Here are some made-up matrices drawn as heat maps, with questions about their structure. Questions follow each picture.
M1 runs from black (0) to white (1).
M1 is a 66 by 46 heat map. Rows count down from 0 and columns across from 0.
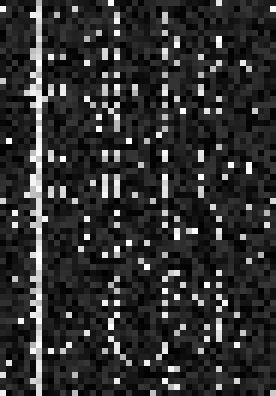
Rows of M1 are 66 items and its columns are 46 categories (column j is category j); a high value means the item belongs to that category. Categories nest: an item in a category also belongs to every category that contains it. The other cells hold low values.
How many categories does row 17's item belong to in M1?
6
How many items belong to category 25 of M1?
2
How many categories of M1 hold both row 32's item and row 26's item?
8
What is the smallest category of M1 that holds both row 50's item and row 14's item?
33
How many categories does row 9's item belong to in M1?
8
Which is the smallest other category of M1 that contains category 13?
19
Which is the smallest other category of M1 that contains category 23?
41
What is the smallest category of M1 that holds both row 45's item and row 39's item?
29
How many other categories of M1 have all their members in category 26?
1
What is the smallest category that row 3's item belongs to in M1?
27
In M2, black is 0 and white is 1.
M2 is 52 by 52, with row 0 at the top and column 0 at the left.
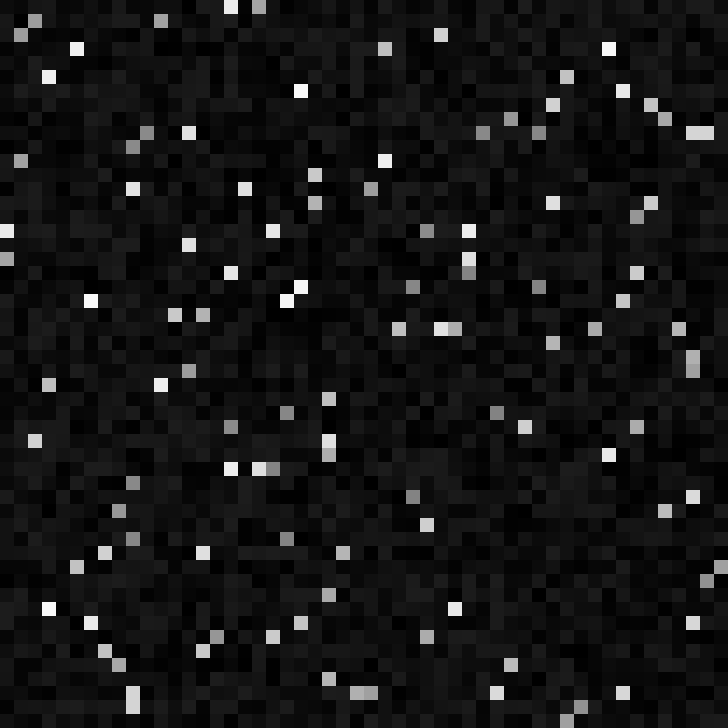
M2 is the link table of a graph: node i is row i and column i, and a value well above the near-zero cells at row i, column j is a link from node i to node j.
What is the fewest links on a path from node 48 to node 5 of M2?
5
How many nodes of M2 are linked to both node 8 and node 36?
1
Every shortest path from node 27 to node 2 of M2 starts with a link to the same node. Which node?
node 11
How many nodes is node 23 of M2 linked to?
5
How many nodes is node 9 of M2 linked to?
6
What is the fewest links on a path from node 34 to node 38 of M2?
2
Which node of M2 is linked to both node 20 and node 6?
node 21
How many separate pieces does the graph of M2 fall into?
6
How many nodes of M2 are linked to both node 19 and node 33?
1
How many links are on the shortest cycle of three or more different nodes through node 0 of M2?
4
